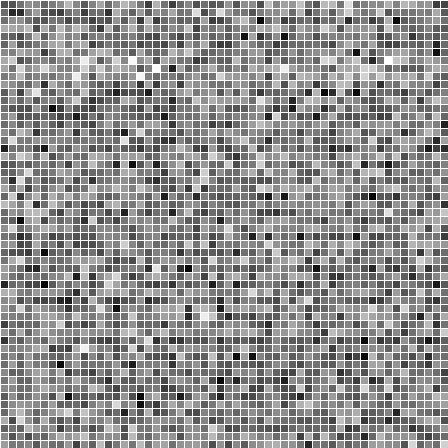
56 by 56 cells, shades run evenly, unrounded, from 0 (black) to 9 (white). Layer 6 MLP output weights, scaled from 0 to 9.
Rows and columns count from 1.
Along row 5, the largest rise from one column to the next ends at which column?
32
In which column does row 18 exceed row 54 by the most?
16
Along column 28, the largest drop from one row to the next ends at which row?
3
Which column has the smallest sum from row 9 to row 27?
22
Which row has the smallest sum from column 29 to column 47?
43
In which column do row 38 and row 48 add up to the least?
28
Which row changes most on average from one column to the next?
45
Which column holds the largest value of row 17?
18
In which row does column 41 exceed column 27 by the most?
36
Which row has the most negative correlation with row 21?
54
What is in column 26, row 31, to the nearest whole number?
7
